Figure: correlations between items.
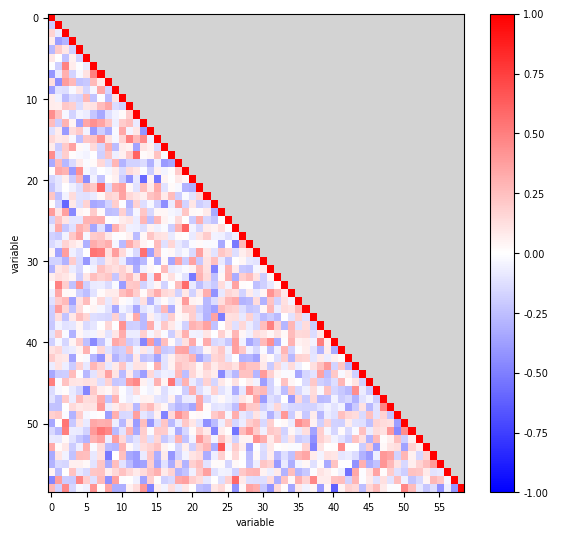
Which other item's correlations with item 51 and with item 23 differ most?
2
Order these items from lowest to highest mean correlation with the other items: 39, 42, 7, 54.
42, 54, 39, 7
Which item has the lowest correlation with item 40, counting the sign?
58
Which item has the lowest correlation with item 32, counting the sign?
20
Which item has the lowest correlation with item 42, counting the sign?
56
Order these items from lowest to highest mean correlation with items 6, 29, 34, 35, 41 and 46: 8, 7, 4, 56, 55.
55, 4, 8, 56, 7
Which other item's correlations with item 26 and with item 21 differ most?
19
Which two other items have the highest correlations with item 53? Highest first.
24, 41
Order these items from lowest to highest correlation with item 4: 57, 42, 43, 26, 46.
46, 42, 43, 26, 57
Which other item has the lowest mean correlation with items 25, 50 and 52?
14
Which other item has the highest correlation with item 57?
26
